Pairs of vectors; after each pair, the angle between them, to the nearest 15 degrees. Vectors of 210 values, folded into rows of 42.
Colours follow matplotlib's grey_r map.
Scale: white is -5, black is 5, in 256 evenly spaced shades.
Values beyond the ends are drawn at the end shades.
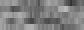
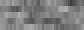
15 degrees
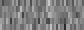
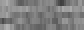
90 degrees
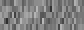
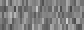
90 degrees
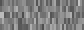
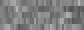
60 degrees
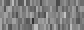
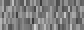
30 degrees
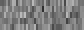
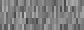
75 degrees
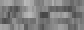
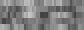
15 degrees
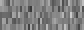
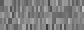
120 degrees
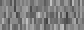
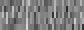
75 degrees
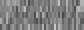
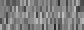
165 degrees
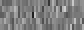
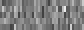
45 degrees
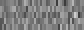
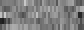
60 degrees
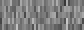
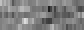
90 degrees
